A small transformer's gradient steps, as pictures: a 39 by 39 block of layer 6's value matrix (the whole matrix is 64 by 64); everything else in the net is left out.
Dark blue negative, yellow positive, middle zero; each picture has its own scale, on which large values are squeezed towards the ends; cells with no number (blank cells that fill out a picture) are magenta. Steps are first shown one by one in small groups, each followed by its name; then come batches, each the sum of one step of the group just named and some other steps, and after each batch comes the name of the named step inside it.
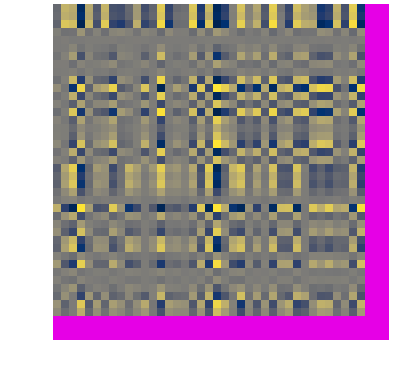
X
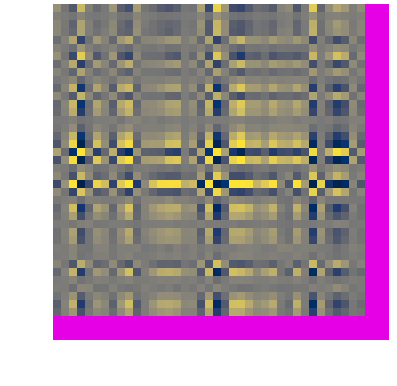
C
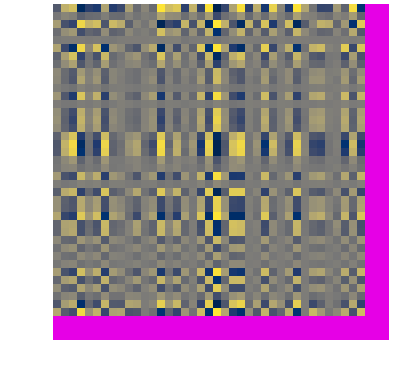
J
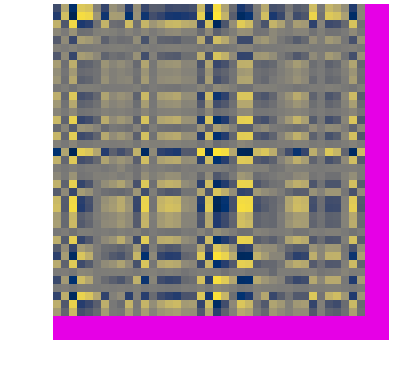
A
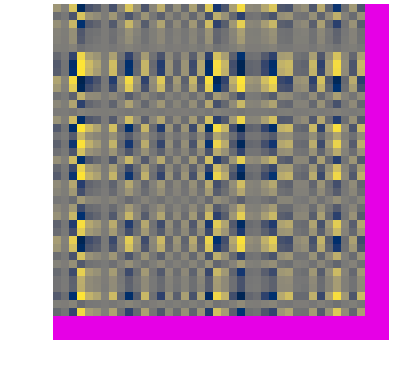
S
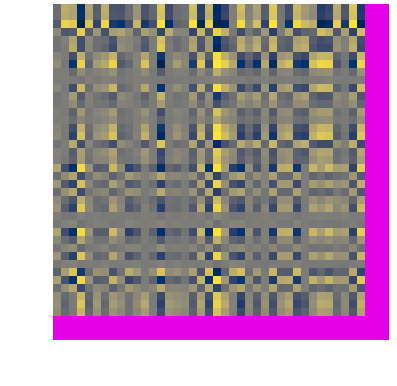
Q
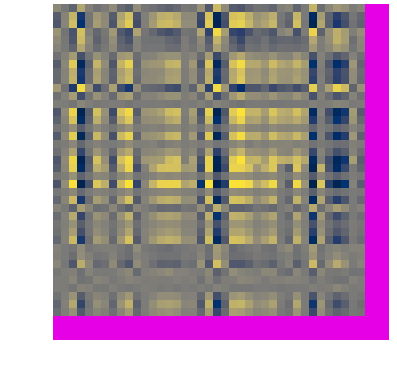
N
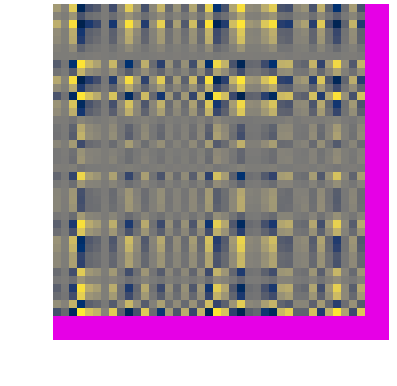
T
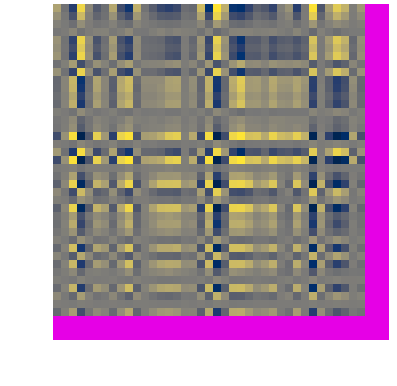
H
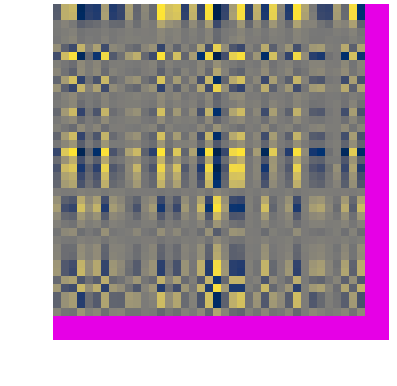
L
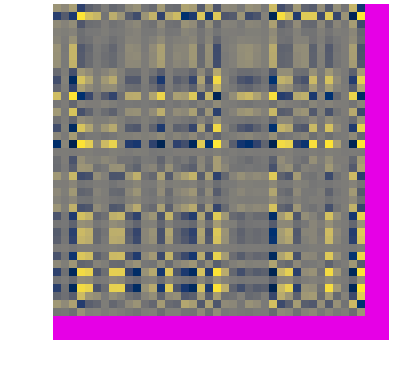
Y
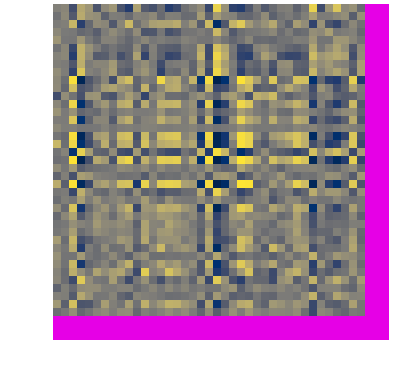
H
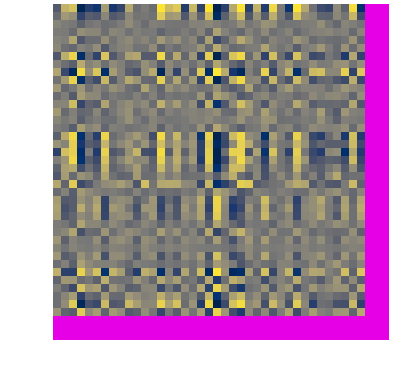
L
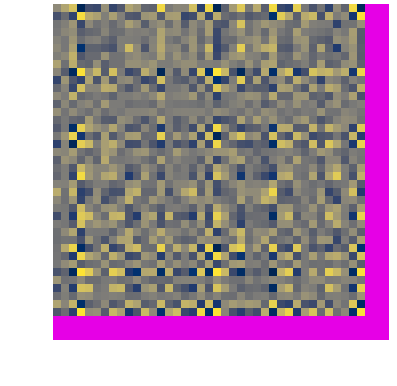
Y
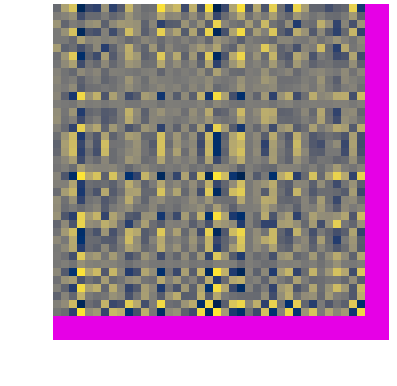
J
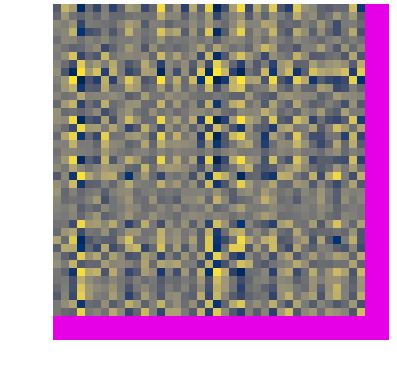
S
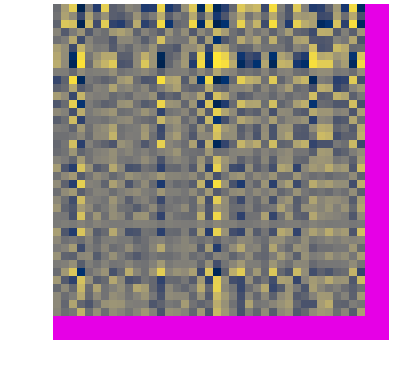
Q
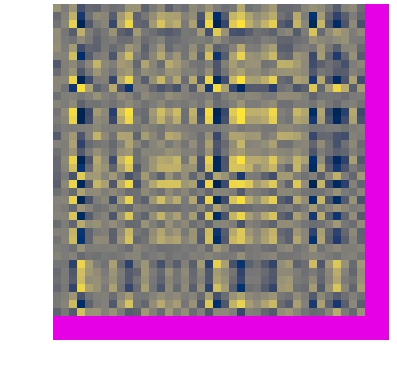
N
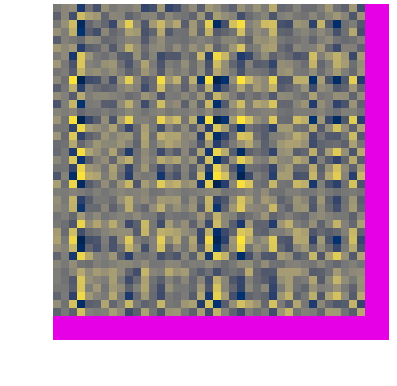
S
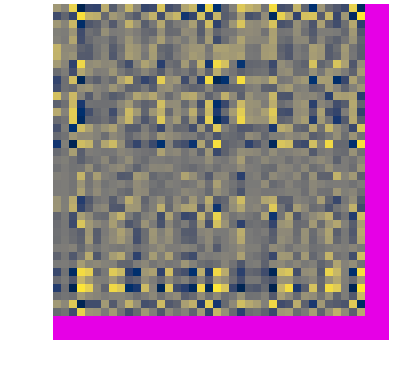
Y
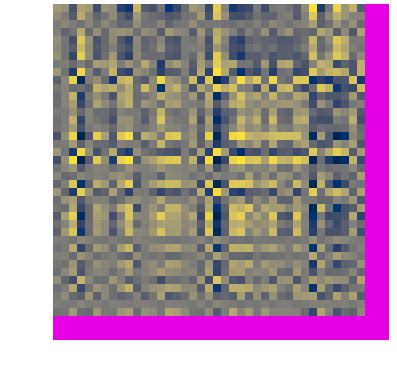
H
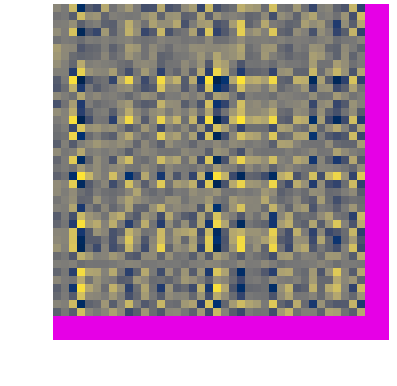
S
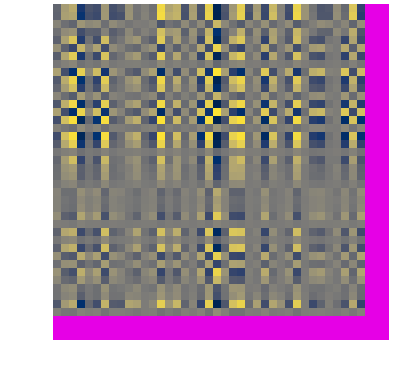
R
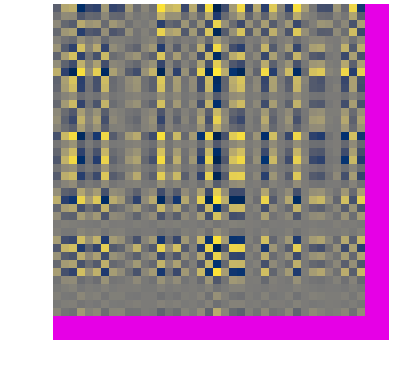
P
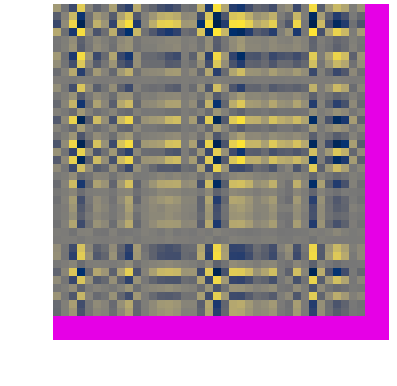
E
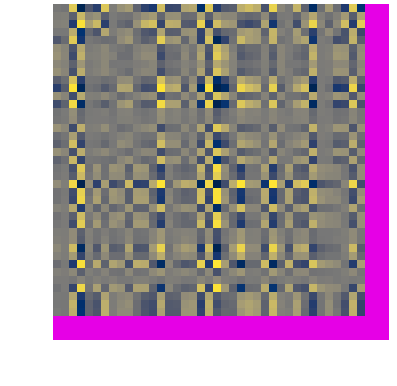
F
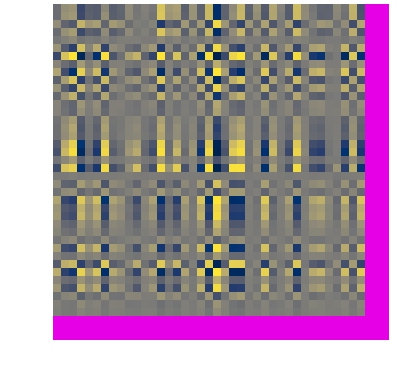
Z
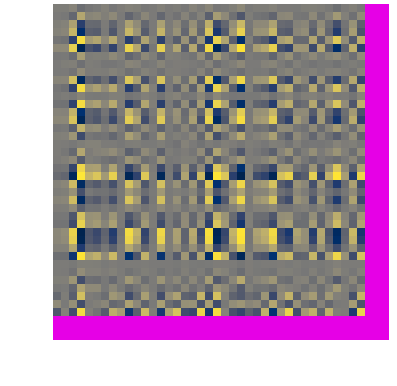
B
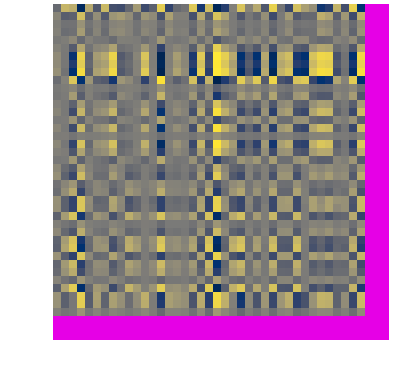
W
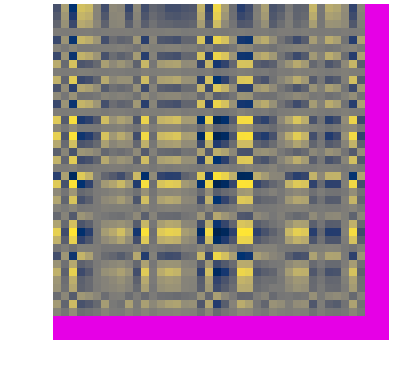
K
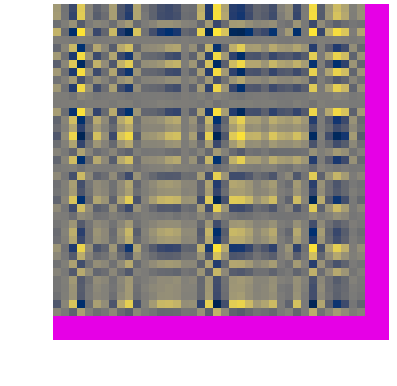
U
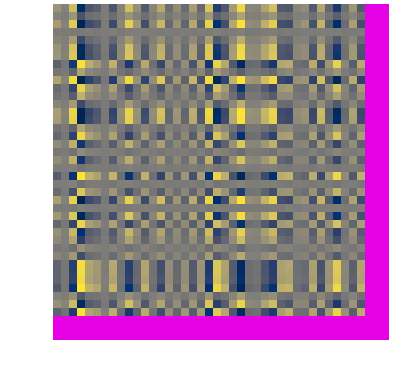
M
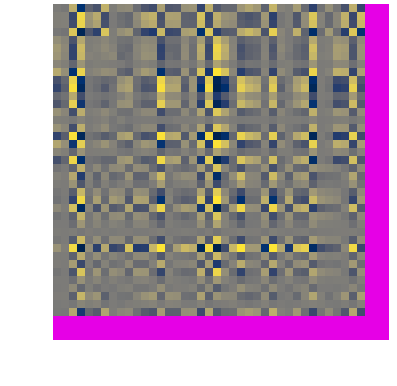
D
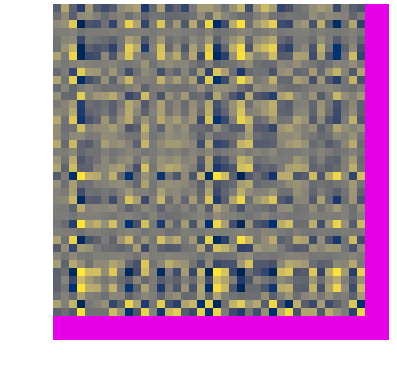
M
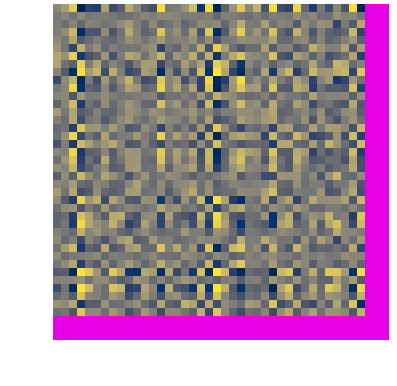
P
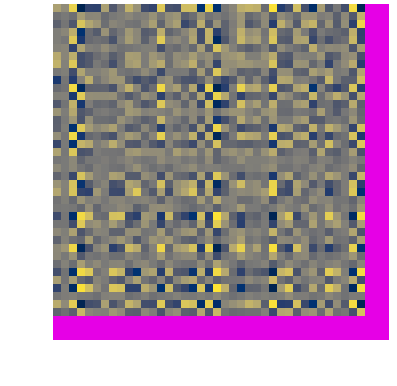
F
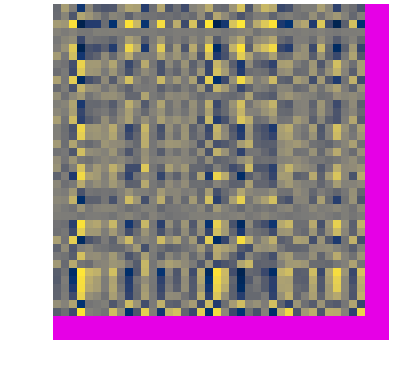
M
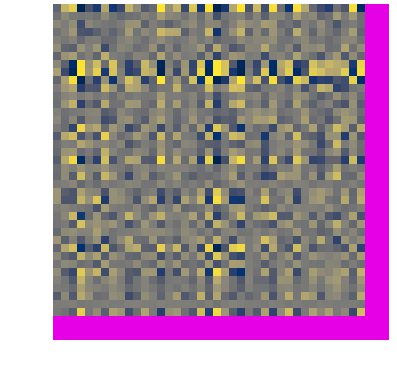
P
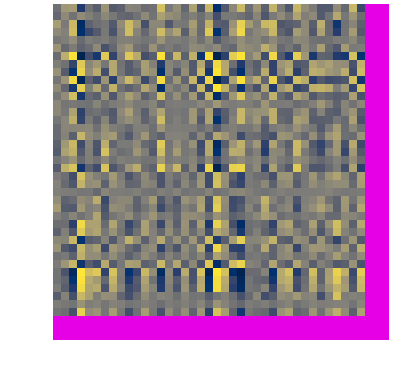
Z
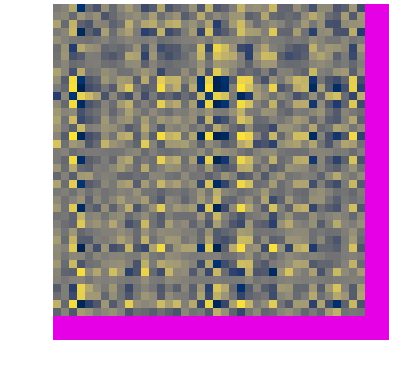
D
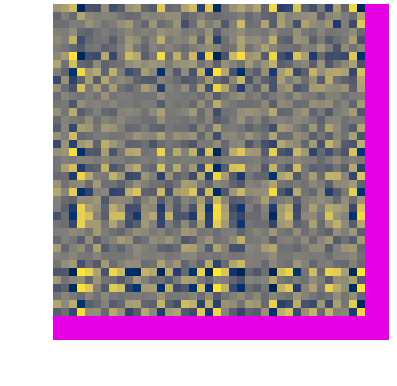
Z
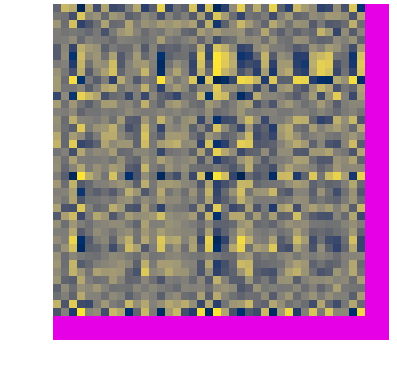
W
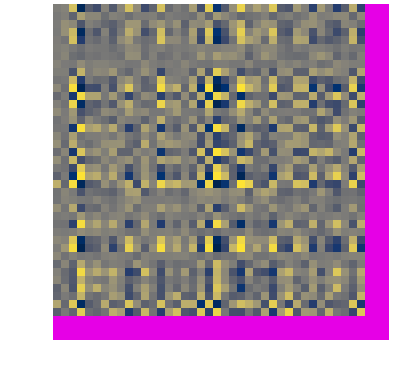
F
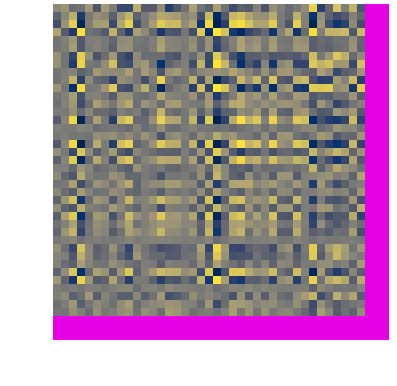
E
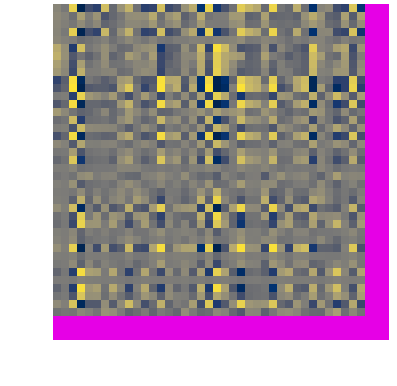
D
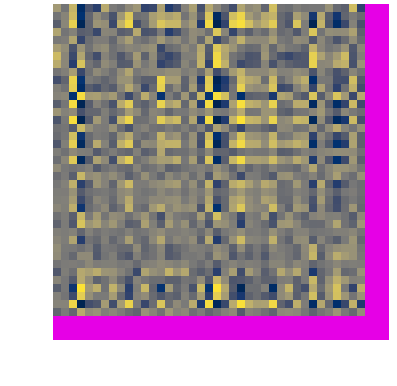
E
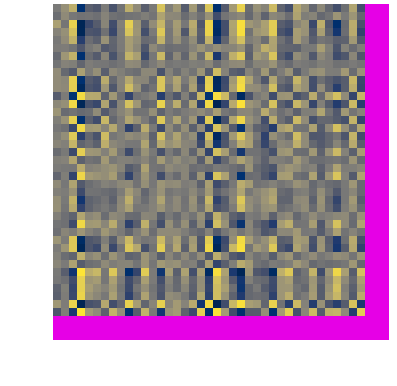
R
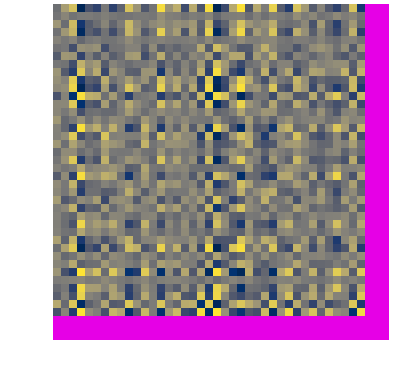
P
